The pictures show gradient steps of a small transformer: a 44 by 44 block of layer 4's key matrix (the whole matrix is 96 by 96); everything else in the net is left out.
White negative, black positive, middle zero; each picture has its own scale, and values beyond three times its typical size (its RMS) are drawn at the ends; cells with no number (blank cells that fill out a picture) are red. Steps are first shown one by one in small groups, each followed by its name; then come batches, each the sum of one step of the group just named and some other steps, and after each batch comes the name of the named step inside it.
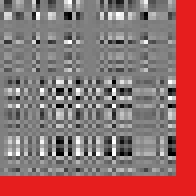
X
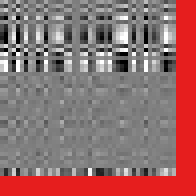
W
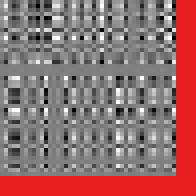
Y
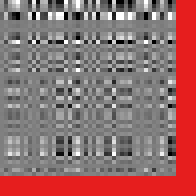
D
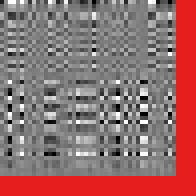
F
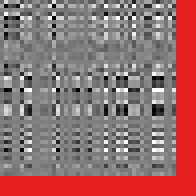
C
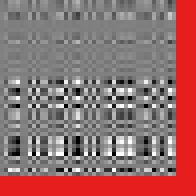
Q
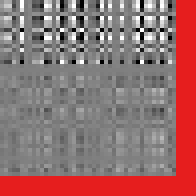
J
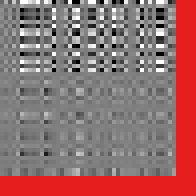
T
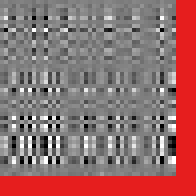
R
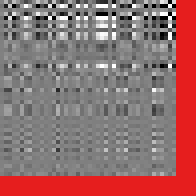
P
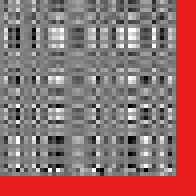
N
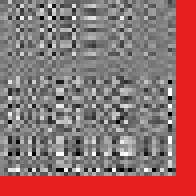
Q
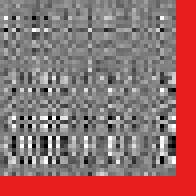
R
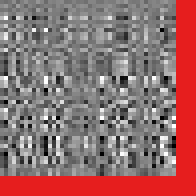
R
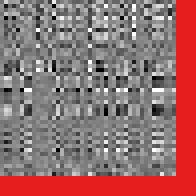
C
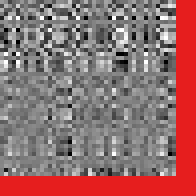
W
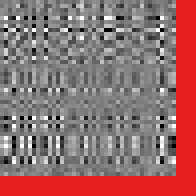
R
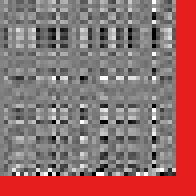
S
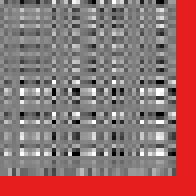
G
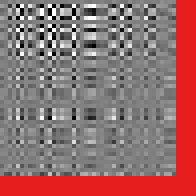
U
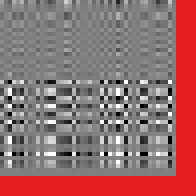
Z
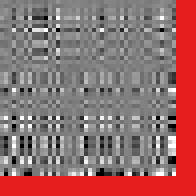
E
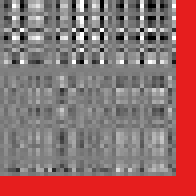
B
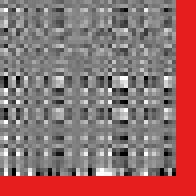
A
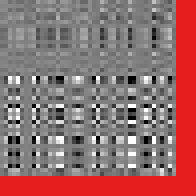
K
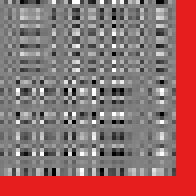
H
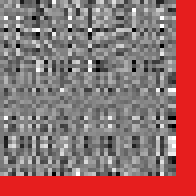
E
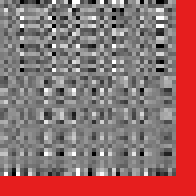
A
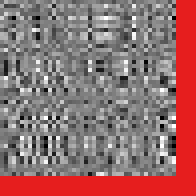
S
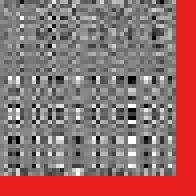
K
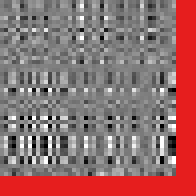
B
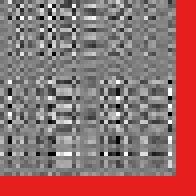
U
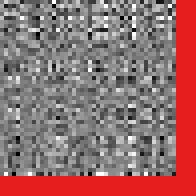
K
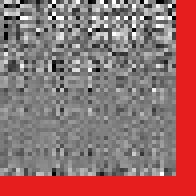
H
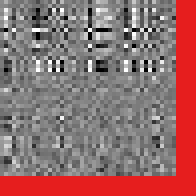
S
